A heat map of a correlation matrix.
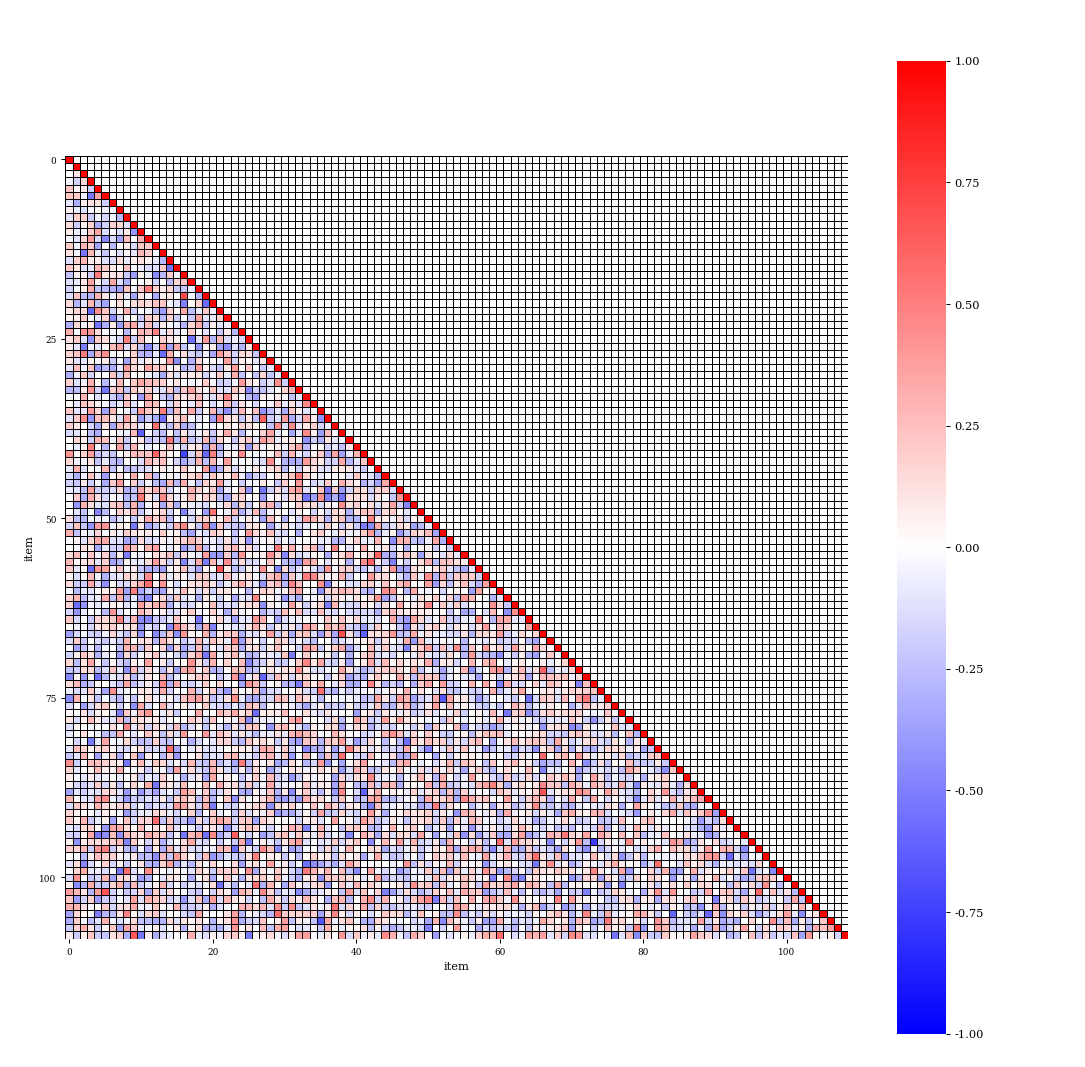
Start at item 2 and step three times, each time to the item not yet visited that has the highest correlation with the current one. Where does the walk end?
21
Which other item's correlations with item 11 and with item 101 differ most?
26
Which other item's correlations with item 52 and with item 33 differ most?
75
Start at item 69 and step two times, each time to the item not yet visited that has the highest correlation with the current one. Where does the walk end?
23
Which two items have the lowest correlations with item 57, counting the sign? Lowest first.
3, 29
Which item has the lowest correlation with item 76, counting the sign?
108
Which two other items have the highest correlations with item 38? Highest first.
66, 83
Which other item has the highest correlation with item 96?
102
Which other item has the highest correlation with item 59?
11
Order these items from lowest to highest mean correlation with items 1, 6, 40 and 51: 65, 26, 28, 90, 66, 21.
28, 66, 21, 65, 26, 90
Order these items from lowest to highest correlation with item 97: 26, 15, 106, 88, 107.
106, 107, 88, 15, 26
